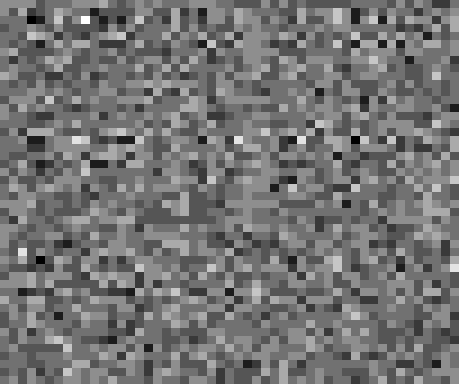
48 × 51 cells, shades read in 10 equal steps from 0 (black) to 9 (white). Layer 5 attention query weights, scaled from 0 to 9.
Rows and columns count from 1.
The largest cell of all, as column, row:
10, 3
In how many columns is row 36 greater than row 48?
22
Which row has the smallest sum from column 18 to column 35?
46
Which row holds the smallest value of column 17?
44
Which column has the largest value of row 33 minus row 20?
38
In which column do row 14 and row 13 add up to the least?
41
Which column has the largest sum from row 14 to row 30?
49
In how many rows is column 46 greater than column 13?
20
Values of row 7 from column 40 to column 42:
6 4 5
